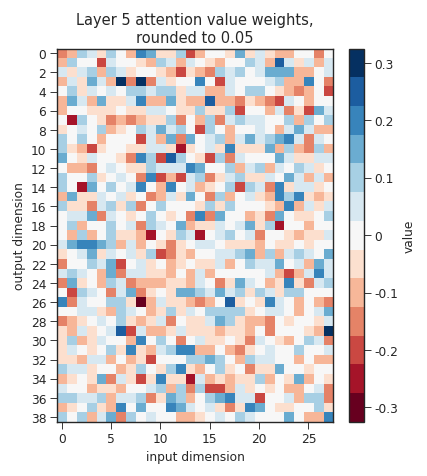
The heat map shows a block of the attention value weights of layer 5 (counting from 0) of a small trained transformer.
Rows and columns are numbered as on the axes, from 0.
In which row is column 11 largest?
11
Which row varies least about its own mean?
27
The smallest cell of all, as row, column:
26, 8
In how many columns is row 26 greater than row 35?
15
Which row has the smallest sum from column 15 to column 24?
35
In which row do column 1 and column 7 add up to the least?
7
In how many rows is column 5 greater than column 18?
20
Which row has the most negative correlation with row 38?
3
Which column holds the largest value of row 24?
23
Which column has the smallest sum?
25
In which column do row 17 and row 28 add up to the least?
21
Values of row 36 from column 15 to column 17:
0.1 0.15 0.2
